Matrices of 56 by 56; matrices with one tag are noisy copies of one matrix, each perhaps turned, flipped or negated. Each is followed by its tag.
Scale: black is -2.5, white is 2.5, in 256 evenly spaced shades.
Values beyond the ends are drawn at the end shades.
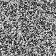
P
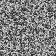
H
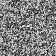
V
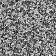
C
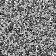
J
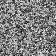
J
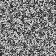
C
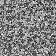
H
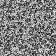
H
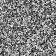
J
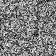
P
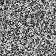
H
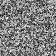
V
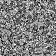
C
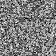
P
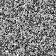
J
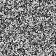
J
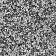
J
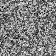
P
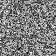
P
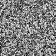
P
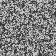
J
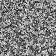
C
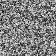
C
